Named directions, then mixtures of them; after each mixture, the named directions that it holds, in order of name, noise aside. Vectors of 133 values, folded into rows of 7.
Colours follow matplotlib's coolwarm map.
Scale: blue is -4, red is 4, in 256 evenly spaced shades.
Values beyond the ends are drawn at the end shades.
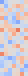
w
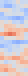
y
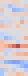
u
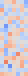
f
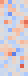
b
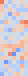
b, u.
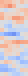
y.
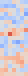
f, y.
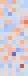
b, f.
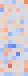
f, u.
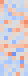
b, u.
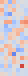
b, f.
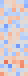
f, u.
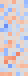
f, w.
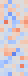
b, w.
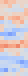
u, y.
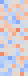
w.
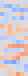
u, y.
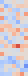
u, w.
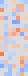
f, w.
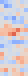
w, y.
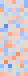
f.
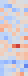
u, w.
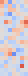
b.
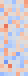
f.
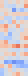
f, u.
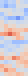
y.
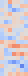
b, u.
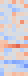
u.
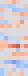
u.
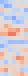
w, y.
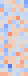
f.
